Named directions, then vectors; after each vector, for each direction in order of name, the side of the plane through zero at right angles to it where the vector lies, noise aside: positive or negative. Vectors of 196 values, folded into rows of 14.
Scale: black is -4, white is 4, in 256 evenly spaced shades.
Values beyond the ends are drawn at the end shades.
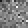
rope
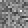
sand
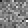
positive, negative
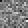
positive, negative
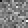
positive, negative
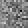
negative, negative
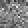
positive, positive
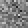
negative, negative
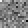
negative, positive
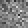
positive, positive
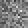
positive, positive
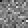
positive, negative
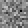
negative, negative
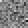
negative, positive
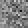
negative, negative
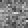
positive, negative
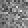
positive, positive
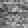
positive, positive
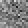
negative, negative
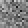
negative, negative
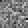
positive, negative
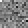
negative, positive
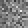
positive, positive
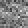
positive, positive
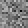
negative, negative
